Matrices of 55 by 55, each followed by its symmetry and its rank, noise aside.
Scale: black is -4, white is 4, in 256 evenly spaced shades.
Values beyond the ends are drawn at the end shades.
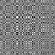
symmetric, rank two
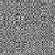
no symmetry, rank three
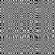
no symmetry, rank two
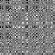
symmetric, rank three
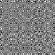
antisymmetric, rank four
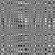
antisymmetric, rank two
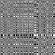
no symmetry, rank two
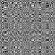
no symmetry, rank four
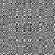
symmetric, rank two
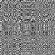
no symmetry, rank four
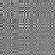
no symmetry, rank two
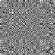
symmetric, rank four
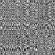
no symmetry, rank four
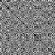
symmetric, rank four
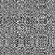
antisymmetric, rank four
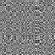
no symmetry, rank four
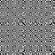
symmetric, rank three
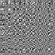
symmetric, rank four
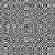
symmetric, rank two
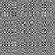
symmetric, rank two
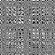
no symmetry, rank three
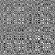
symmetric, rank two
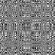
no symmetry, rank three
